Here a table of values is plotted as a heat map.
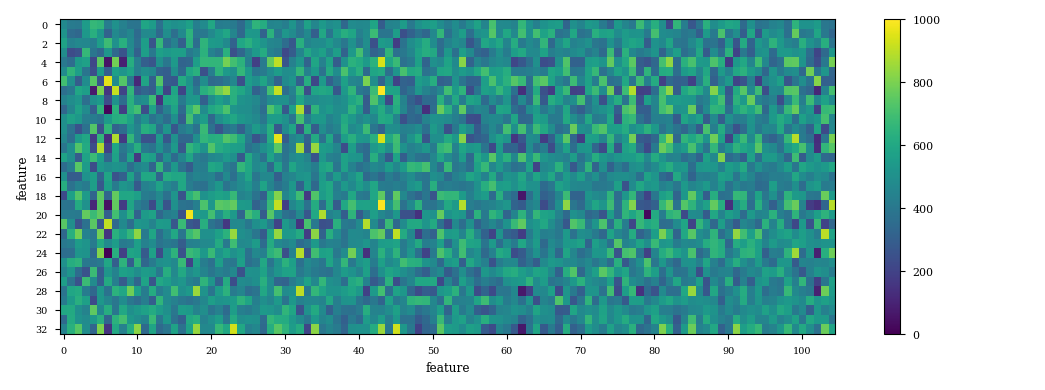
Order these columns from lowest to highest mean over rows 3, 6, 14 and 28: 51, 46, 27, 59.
46, 51, 59, 27
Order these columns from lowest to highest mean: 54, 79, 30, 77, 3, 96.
79, 30, 96, 3, 54, 77
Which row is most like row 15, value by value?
29
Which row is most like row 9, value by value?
24
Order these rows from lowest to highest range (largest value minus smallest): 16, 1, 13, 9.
16, 1, 13, 9
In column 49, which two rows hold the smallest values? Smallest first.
9, 24
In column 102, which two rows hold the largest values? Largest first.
6, 21
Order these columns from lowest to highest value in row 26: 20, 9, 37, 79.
20, 37, 9, 79
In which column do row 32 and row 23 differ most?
62
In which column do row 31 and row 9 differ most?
8
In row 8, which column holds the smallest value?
13
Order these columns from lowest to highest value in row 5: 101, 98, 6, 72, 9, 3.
6, 3, 98, 9, 72, 101
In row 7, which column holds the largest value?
43
